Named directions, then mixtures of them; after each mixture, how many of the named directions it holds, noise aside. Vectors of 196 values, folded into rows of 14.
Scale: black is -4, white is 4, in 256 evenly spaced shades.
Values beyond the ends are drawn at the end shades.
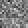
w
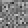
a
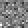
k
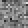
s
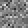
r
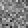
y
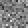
one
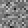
three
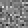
four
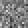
three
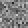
three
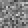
two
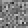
one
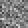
three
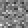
one
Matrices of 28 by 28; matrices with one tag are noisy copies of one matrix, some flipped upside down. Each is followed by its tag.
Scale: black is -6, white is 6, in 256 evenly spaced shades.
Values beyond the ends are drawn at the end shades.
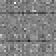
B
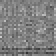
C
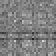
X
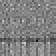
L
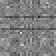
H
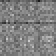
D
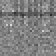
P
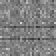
H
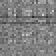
X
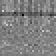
P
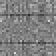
B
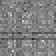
X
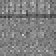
L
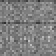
D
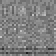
C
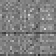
D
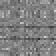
H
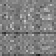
D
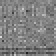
C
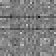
H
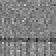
L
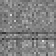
X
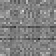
H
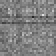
X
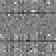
B
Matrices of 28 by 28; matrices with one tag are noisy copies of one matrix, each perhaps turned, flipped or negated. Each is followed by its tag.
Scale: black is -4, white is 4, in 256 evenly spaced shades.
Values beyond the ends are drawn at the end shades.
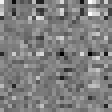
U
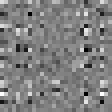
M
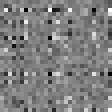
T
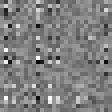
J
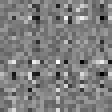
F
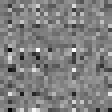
T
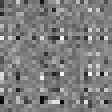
T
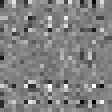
M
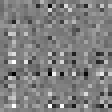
J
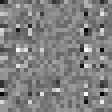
M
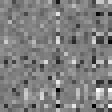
U
